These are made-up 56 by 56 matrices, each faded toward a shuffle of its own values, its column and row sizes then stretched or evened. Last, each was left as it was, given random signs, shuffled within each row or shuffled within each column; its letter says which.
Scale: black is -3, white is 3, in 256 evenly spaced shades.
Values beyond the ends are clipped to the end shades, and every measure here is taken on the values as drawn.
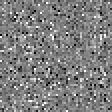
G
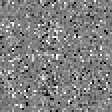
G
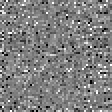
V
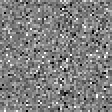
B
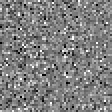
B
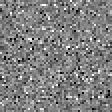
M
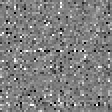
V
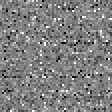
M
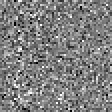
B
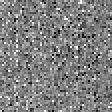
B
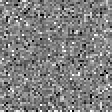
G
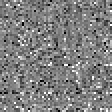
V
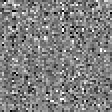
V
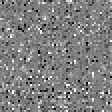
G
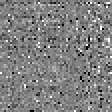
V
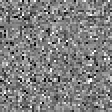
V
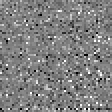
G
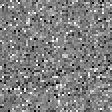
M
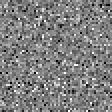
M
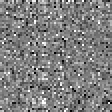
V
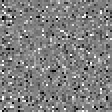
V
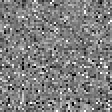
G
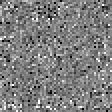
G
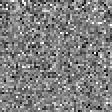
M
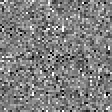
G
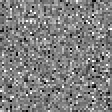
B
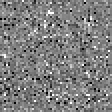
G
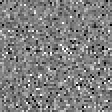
M
